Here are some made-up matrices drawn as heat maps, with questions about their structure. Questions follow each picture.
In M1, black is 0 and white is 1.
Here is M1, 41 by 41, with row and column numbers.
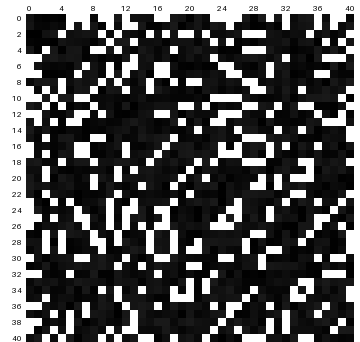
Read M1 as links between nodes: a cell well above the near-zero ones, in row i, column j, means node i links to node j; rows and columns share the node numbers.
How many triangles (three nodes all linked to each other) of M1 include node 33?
5
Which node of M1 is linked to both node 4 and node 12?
node 9
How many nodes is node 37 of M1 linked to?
7
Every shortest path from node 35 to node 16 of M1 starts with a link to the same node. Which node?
node 2
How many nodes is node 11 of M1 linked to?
12
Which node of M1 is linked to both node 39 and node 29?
node 30
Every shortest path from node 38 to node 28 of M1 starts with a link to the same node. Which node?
node 0
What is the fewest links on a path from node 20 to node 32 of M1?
4
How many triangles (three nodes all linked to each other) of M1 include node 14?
2
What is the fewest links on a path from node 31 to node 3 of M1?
4
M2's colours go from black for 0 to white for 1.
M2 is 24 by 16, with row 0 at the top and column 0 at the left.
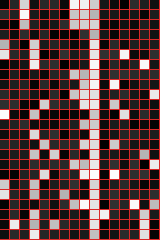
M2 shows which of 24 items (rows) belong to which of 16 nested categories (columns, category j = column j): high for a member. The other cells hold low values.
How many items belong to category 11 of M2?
4
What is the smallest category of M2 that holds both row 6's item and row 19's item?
3
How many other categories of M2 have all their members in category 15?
1
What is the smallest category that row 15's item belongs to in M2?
5
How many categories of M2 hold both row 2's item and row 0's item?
4
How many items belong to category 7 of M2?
7
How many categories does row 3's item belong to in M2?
1
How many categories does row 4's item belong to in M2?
3
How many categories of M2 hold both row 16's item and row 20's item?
4
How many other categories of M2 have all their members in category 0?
2
